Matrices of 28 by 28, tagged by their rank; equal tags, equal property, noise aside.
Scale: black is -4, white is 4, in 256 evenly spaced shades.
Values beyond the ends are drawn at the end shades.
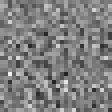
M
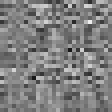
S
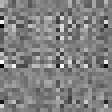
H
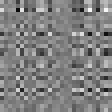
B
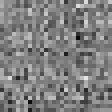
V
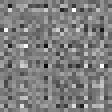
V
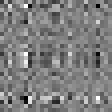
H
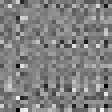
S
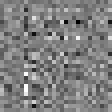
S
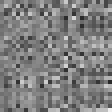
S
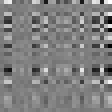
B
